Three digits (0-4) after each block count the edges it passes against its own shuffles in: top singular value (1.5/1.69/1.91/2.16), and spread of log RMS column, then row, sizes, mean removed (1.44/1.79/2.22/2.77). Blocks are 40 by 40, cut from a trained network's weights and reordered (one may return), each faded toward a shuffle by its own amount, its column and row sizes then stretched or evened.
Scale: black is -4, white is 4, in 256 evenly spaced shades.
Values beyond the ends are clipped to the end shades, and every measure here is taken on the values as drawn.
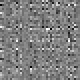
3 4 2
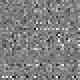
0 2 3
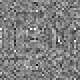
2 1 0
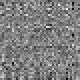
3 2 2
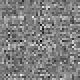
2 3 1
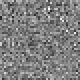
1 1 0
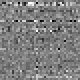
3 0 3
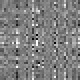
4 4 0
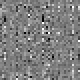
1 4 1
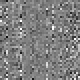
1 4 0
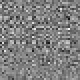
4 1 3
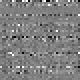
2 0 4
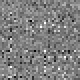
0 2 1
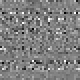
1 1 4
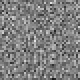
3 2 0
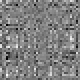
4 4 2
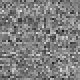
2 0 0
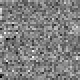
1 0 0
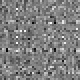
1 2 3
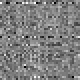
2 0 3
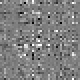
2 3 3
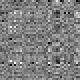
4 2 1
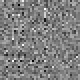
2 2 1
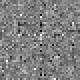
0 1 2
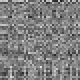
4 0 3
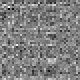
3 4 0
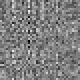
3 3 0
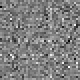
1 1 2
